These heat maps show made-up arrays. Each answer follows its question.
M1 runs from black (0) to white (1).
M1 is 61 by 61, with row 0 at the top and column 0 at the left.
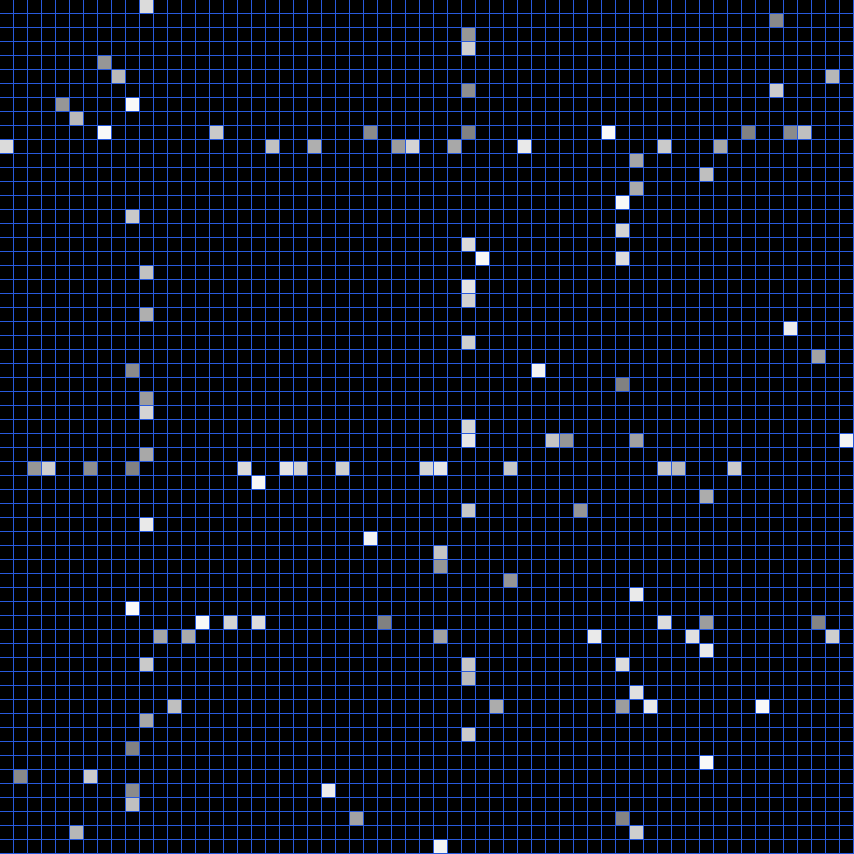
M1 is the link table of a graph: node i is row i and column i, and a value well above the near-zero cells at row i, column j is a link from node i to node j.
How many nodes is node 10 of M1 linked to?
9
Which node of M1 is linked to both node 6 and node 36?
node 33
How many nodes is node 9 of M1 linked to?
8
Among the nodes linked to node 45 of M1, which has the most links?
node 31
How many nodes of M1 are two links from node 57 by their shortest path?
7
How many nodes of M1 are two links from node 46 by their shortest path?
4
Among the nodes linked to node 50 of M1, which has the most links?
node 44
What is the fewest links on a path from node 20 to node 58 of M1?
4
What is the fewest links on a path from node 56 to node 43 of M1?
2
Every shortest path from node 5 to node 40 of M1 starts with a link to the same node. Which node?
node 59
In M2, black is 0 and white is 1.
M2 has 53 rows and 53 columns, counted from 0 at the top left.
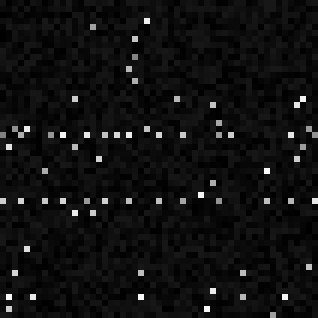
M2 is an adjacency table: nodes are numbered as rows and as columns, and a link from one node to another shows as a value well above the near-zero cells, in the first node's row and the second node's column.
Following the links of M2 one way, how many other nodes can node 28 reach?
5
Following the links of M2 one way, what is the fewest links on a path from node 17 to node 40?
2
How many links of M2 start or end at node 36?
3
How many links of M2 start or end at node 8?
1
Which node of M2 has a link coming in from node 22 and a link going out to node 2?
node 21
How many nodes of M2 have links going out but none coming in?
8
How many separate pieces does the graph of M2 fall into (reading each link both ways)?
10
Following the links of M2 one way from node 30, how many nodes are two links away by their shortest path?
2
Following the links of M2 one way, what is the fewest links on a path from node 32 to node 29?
4
